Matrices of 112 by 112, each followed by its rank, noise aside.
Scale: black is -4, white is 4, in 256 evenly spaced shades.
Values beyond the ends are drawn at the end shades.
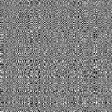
four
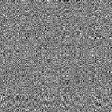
eight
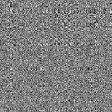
eight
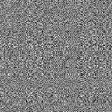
seven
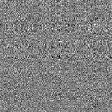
eight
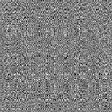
six
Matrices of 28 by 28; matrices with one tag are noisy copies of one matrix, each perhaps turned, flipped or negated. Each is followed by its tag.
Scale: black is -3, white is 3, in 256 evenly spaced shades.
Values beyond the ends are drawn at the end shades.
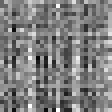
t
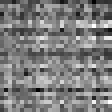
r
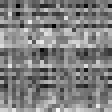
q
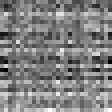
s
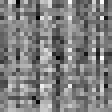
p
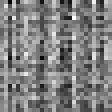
p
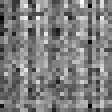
r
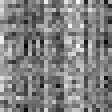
q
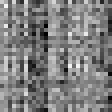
q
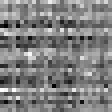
r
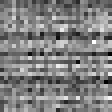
t
